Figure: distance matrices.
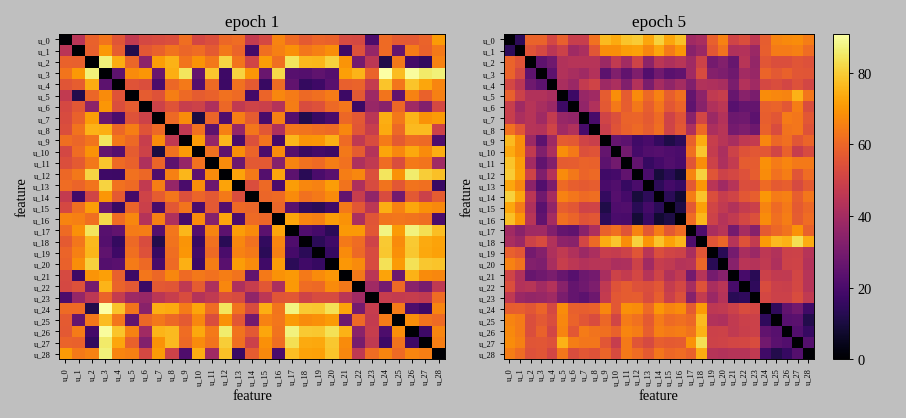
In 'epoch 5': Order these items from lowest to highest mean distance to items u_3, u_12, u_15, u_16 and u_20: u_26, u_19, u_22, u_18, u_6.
u_19, u_22, u_6, u_26, u_18
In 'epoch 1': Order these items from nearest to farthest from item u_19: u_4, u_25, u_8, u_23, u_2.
u_4, u_23, u_8, u_25, u_2
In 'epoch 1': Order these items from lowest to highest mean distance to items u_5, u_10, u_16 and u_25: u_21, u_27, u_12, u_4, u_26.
u_21, u_4, u_12, u_27, u_26
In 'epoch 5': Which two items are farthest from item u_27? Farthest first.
u_18, u_5
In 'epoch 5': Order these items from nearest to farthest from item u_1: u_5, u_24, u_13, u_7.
u_7, u_5, u_24, u_13
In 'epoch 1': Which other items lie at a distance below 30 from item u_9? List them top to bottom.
u_13, u_16, u_28
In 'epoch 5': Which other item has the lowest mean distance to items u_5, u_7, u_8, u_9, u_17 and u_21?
u_23
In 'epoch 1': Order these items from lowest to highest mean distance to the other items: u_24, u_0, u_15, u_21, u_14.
u_15, u_14, u_0, u_21, u_24
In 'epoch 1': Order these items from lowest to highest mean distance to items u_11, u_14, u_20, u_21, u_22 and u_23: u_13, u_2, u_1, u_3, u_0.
u_1, u_0, u_13, u_2, u_3
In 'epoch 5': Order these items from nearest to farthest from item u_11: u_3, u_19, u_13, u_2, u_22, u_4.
u_13, u_3, u_4, u_2, u_19, u_22
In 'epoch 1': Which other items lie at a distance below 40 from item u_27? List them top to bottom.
u_2, u_6, u_22, u_24, u_26
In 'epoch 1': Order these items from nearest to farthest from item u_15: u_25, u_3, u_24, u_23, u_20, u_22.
u_20, u_3, u_23, u_22, u_25, u_24
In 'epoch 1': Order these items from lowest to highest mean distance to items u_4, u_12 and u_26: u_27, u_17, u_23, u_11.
u_17, u_23, u_27, u_11
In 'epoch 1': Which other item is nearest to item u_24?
u_2
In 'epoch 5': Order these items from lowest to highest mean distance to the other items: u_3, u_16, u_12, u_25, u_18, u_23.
u_3, u_23, u_16, u_12, u_25, u_18
